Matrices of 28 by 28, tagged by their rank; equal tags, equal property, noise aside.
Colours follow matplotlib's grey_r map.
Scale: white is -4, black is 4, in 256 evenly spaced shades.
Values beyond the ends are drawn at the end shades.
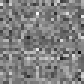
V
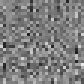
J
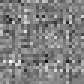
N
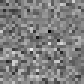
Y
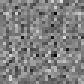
Y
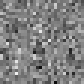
J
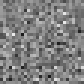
Y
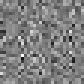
V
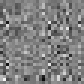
N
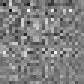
V
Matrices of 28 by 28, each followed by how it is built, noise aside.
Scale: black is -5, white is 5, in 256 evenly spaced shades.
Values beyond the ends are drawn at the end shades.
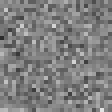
noise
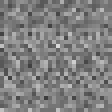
repeating columns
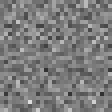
repeating columns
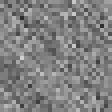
Toeplitz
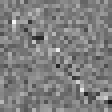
banded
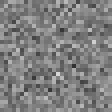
noise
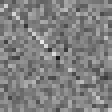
diagonal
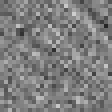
Toeplitz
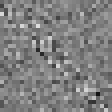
banded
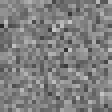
noise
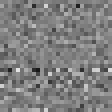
uneven rows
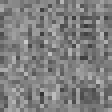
blocks
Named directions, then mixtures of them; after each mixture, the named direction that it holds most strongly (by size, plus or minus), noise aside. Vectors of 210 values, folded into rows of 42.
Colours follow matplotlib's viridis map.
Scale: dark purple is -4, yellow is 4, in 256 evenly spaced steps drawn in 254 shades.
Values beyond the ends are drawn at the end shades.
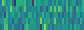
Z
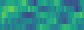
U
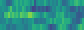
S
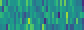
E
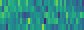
E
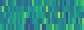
E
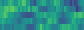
U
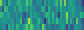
E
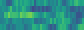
S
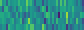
E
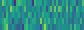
Z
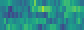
S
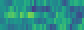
S
